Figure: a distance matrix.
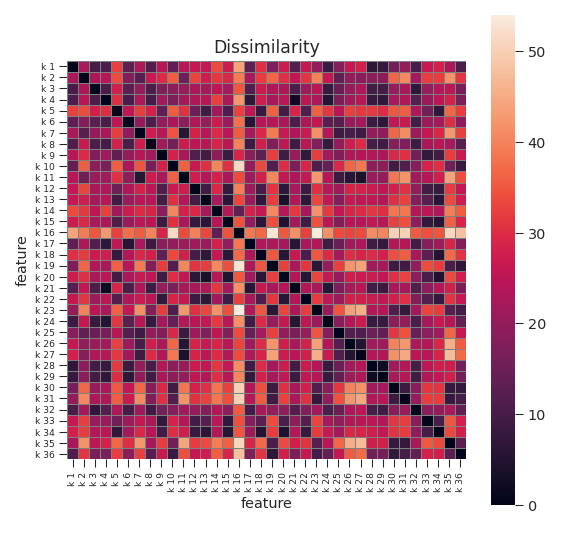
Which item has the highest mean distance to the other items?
k 16
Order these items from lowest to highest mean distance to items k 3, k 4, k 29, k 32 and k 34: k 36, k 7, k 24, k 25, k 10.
k 24, k 25, k 36, k 10, k 7
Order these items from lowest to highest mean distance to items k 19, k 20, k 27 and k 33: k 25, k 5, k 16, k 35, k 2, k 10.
k 25, k 5, k 10, k 2, k 35, k 16
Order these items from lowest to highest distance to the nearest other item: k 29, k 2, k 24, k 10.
k 29, k 24, k 10, k 2
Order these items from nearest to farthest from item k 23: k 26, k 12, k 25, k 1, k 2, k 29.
k 1, k 29, k 12, k 25, k 2, k 26
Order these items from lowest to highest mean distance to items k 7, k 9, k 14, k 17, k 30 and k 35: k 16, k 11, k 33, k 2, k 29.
k 29, k 33, k 11, k 2, k 16
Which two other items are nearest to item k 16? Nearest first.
k 14, k 9
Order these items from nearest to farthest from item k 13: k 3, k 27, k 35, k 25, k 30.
k 25, k 3, k 27, k 30, k 35
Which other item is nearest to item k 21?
k 4
